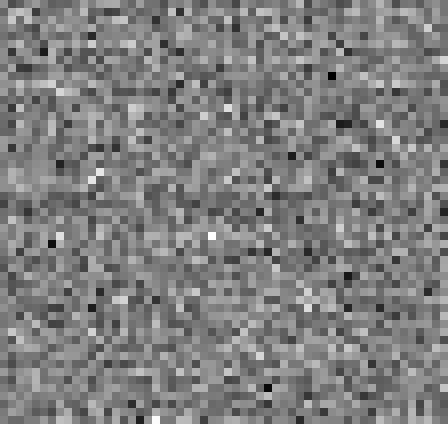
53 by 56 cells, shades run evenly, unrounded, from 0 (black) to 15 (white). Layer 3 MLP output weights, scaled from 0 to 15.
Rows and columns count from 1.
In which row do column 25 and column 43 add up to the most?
29
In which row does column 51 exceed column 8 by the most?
21
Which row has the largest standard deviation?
16
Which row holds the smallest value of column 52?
27
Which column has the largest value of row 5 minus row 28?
38
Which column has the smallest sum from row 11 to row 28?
56
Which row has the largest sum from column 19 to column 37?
30
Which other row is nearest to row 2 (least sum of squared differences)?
24
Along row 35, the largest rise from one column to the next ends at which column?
46
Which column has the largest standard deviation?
12
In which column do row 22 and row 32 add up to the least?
34
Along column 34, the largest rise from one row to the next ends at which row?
50
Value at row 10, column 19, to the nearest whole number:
9
